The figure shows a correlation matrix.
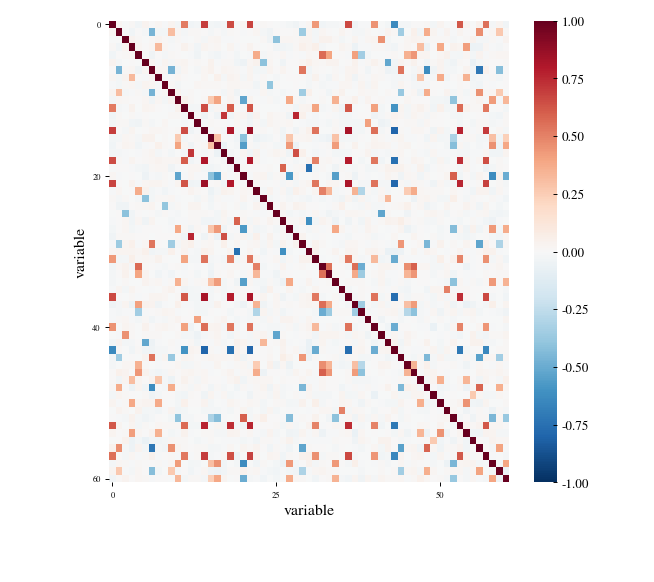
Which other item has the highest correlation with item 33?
32
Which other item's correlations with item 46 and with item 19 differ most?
30
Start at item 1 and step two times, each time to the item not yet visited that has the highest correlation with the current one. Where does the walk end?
48
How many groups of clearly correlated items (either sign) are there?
13
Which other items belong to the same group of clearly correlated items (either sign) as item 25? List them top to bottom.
2, 41
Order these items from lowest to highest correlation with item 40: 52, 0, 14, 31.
52, 31, 0, 14
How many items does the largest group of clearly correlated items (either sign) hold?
11
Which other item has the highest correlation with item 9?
56
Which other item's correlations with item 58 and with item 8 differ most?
20
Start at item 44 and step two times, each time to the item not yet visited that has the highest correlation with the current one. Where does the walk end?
29
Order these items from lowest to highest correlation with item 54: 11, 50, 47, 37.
37, 11, 47, 50
